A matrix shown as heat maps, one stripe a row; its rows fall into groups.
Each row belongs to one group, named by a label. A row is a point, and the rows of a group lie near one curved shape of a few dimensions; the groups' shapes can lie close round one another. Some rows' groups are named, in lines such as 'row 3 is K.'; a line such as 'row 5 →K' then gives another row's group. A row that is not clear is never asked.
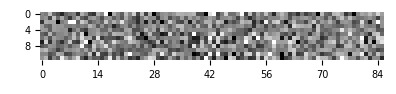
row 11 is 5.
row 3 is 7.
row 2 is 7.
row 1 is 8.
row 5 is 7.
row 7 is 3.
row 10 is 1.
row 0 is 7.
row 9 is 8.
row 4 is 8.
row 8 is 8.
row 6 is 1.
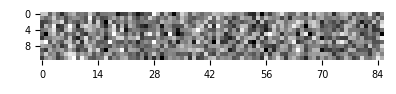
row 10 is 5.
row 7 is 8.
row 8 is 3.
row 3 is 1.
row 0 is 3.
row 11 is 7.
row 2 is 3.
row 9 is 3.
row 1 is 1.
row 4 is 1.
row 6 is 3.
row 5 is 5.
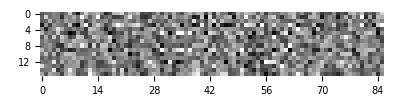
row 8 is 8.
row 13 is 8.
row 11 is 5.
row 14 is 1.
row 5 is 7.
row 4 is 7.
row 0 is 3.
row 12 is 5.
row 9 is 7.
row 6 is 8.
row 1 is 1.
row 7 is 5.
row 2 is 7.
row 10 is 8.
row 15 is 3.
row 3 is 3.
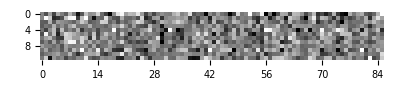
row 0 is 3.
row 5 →8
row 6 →8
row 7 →7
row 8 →8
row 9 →1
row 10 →3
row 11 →3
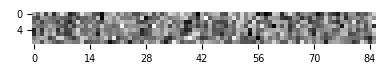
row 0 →3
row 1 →7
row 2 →3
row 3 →1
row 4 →3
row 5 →3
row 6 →1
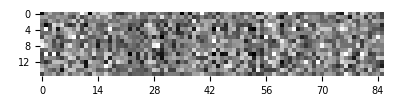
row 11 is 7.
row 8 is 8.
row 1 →1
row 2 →7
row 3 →5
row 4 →8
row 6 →7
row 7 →8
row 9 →8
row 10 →8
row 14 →3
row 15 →8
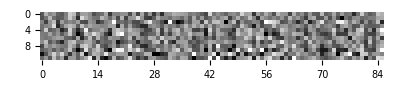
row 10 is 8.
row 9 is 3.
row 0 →7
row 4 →3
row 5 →3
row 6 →1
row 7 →3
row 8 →1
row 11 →1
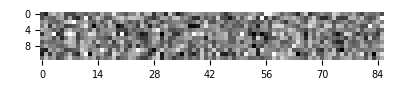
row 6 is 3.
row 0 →5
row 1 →3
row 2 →5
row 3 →3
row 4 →8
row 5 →1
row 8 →7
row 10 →3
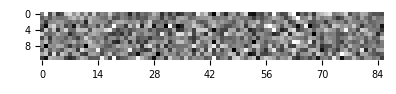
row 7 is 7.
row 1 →7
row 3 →5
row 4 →8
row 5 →7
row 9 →1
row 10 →8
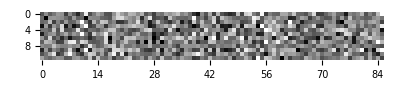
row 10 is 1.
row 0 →3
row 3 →3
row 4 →5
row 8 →1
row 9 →3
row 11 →1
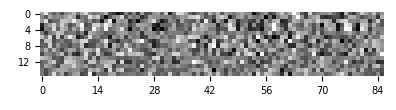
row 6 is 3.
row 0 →7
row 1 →3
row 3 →8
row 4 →8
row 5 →7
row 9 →1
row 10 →3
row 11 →8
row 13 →5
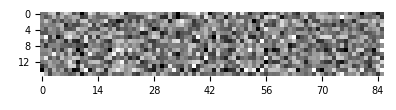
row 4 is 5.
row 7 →3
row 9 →3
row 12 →3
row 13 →7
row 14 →3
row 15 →8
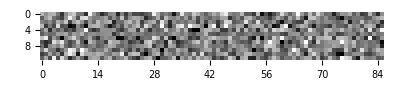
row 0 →3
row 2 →1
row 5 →5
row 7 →5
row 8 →5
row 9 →7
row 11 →8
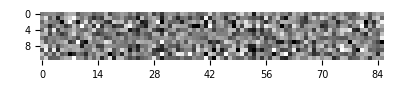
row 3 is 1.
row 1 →5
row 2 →3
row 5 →3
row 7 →1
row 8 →8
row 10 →7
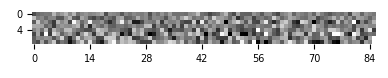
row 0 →5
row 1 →8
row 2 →1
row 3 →8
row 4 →5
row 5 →8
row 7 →3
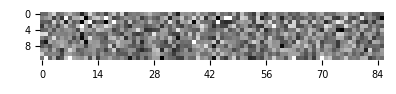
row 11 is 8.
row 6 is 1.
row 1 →1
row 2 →1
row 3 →8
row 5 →8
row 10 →8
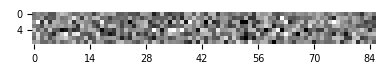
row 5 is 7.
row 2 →8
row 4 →7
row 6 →8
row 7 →1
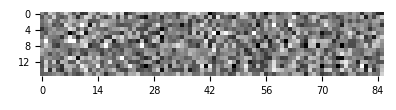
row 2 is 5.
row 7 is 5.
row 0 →1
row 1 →1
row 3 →8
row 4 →7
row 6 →3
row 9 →8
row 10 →8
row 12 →8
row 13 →1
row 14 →3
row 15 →3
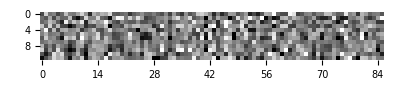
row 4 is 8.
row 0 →8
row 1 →3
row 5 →1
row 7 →8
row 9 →7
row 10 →5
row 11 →8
